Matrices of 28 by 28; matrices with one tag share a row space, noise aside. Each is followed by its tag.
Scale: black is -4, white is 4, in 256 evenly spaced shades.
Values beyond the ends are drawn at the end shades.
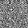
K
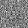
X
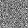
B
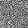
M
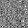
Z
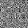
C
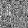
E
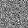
X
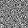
Z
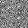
X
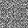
K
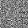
C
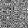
E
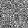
E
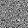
X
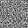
K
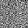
Z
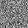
X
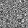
Z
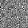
C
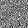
X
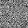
K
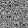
E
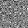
E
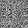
M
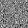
B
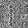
M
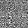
M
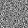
B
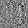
Z
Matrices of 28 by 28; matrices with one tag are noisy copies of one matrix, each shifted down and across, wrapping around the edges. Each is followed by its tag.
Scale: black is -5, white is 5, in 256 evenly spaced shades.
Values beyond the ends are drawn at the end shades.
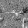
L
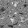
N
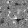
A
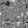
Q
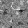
A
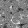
A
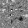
Q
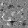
A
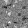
N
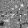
Q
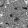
N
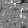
L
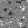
N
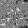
Q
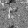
L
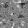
A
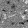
N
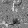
L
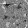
A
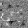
A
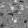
N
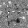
Q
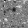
Q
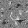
A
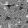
A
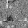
L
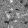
N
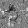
L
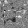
Q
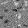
N
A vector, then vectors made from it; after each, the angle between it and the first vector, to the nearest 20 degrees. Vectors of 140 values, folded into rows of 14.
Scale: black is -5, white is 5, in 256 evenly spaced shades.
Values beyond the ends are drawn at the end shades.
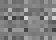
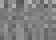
60 degrees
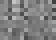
140 degrees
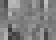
80 degrees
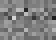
140 degrees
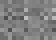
20 degrees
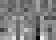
120 degrees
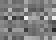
20 degrees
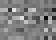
140 degrees
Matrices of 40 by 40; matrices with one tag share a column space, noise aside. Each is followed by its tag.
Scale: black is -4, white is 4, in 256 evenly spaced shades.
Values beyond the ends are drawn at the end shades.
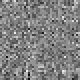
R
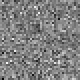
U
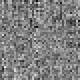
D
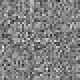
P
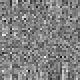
R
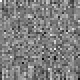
R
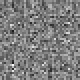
P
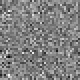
U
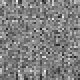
R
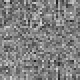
D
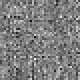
R
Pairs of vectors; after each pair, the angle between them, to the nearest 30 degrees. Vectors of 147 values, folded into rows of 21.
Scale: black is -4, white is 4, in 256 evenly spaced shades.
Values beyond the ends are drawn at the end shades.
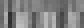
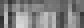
30 degrees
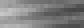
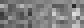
120 degrees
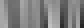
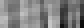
30 degrees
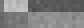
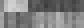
30 degrees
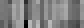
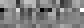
90 degrees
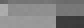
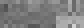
150 degrees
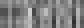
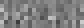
120 degrees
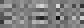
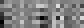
30 degrees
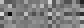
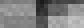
90 degrees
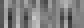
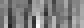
60 degrees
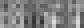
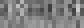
90 degrees
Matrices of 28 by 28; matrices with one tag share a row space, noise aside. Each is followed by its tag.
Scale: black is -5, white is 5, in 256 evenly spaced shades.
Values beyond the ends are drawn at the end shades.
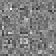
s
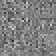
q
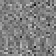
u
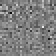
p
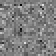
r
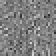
u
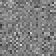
p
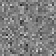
s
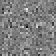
s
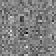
s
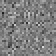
q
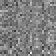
p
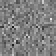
q
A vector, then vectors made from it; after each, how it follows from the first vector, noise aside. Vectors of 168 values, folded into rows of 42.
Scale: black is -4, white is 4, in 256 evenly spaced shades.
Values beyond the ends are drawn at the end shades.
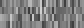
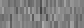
negated, shrunk.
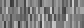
reversed.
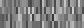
negated.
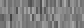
negated, shrunk.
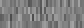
negated, shrunk.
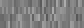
negated, shrunk.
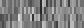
negated.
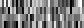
wrapped around, negated, scaled up.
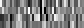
negated, scaled up.
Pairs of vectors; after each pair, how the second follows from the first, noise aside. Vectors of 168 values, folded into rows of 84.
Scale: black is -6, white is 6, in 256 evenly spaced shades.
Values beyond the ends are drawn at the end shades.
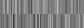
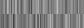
copied.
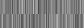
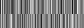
wrapped around, negated, scaled up.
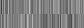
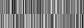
reversed, scaled up.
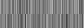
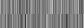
copied.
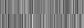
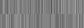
reversed, negated, shrunk.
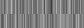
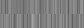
reversed, negated, shrunk.
